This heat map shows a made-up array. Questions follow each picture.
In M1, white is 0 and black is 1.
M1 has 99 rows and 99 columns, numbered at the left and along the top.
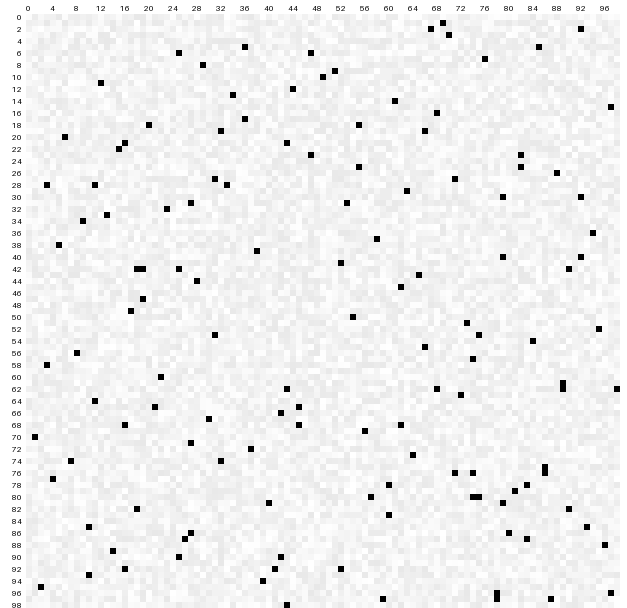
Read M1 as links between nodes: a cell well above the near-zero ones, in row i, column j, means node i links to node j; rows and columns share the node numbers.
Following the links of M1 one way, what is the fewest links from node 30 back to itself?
6
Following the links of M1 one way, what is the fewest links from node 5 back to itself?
5
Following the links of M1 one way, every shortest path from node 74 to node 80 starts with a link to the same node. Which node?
node 7
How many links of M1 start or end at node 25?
5
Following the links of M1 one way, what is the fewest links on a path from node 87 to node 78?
4
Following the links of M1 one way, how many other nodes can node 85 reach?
9
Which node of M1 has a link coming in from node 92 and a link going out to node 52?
node 41
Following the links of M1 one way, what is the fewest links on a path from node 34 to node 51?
2
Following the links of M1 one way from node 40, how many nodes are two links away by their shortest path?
4
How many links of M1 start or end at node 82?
4
